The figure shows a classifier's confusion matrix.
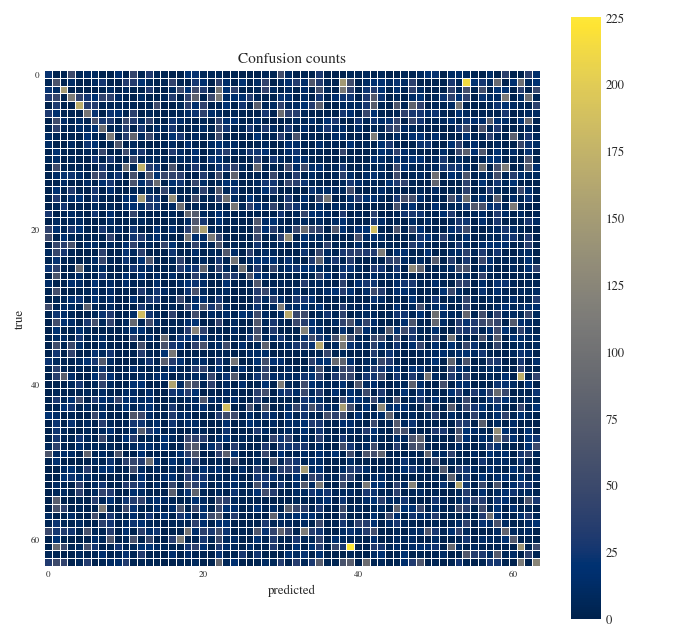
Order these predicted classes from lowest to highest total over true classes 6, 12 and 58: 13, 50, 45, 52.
50, 52, 13, 45
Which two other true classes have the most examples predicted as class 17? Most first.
60, 56
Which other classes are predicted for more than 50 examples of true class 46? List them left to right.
12, 45, 53, 58
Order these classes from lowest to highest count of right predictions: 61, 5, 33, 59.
59, 5, 33, 61
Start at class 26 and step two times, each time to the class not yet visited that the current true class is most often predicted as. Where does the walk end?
54
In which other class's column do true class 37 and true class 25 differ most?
47
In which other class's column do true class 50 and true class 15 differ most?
13
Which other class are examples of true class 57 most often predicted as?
29
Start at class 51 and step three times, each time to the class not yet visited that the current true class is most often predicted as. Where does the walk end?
27
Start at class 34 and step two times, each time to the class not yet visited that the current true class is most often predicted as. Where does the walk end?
35
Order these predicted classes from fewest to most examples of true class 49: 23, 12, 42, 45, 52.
45, 12, 52, 42, 23
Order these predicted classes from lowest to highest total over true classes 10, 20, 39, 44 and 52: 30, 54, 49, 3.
30, 3, 49, 54
